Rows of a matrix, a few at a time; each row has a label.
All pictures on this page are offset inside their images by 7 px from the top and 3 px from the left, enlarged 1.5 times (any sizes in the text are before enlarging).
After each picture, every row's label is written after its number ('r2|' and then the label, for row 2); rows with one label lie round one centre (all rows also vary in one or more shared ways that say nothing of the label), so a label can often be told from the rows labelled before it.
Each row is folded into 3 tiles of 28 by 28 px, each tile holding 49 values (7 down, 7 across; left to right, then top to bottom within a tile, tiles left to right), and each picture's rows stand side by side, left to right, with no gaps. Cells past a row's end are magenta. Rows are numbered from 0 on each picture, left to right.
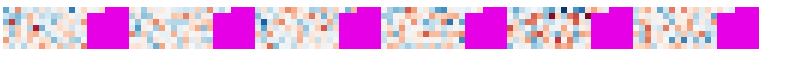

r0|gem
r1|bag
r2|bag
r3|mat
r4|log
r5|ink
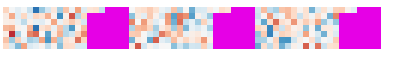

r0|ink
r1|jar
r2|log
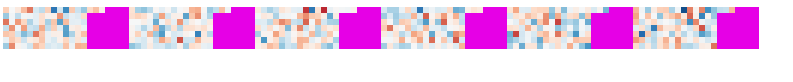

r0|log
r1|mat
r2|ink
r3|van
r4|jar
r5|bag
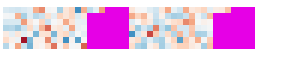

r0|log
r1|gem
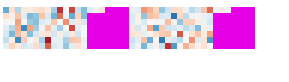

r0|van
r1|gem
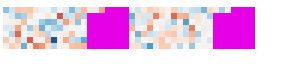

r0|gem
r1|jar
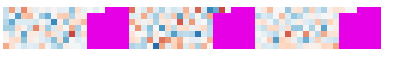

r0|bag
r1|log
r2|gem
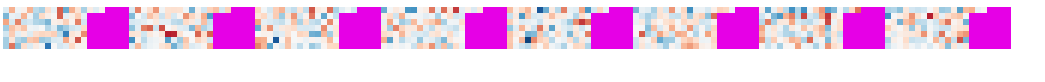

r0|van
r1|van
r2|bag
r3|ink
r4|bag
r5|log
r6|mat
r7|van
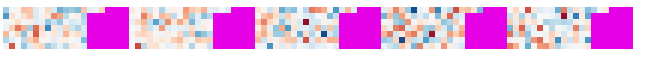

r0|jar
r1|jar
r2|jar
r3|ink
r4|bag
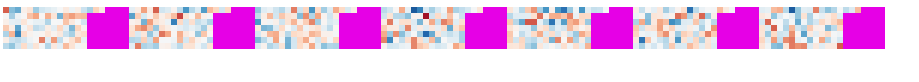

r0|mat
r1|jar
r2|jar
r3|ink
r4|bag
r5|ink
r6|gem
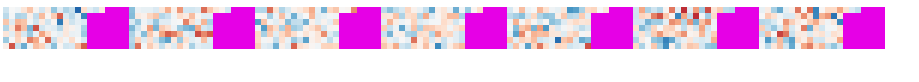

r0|jar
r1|van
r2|gem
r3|mat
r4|gem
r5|bag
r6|ink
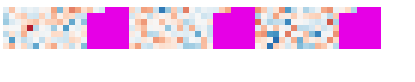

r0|ink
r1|jar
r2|bag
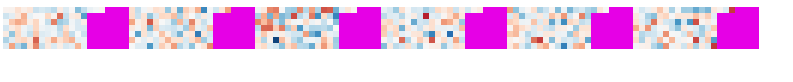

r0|jar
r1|gem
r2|ink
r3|van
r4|mat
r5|gem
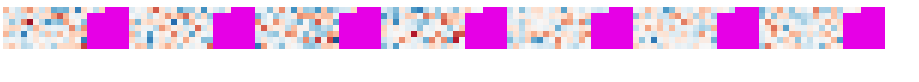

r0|bag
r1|bag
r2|van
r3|van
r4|van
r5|ink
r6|van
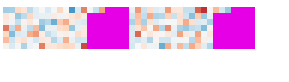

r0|gem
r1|ink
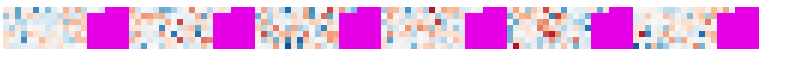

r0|bag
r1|jar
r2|ink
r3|ink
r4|jar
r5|log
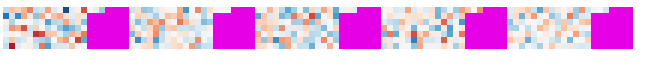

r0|van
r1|ink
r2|ink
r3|gem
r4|bag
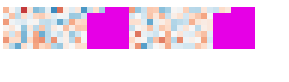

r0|bag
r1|mat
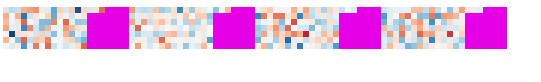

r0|gem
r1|mat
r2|jar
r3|mat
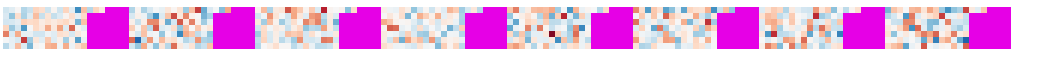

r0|log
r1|ink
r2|van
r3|ink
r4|bag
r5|bag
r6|jar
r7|gem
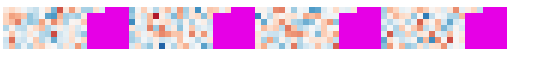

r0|log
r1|jar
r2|bag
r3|log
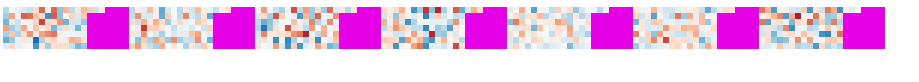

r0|jar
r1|ink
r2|bag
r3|gem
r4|jar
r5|log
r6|bag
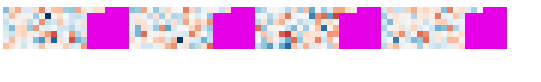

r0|gem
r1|gem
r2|gem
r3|van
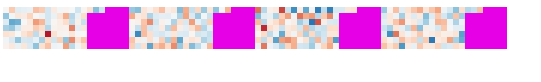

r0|bag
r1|gem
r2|mat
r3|gem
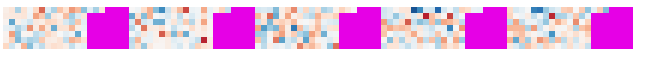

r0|bag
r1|van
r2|gem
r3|ink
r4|ink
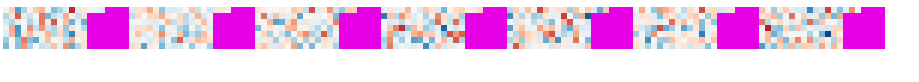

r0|log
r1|jar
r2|mat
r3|van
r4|van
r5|gem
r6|log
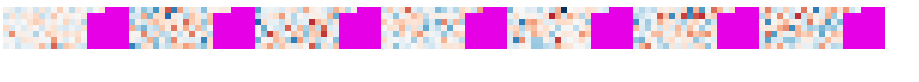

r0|mat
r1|log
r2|van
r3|gem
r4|ink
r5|mat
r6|ink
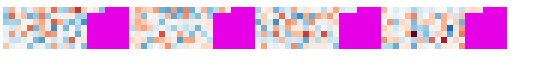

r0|ink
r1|gem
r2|mat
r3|gem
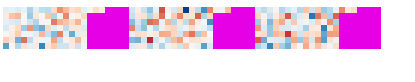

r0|van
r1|jar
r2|gem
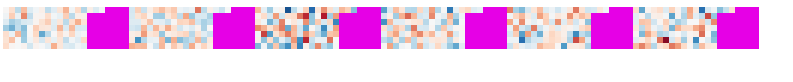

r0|bag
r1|ink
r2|ink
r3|jar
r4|mat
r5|mat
